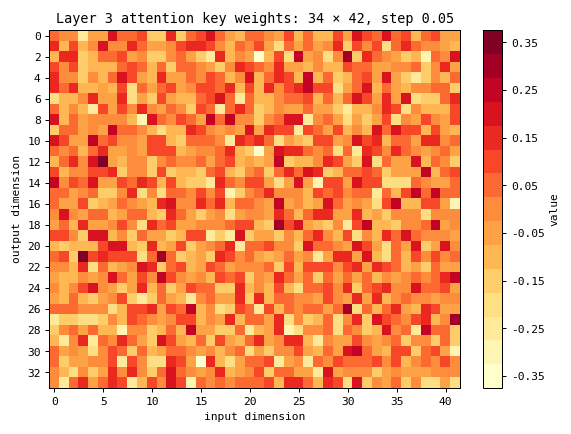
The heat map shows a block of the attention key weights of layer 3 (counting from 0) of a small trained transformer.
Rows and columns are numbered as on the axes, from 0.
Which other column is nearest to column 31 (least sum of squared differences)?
21
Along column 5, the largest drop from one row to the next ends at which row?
13
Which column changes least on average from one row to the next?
40
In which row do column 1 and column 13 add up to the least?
29
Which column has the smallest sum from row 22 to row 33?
1
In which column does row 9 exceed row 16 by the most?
33
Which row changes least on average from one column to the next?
3
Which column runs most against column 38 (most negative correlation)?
7
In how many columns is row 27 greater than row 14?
19
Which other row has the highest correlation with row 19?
24
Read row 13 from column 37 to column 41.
-0.05 0.25 -0.1 0.05 0.1
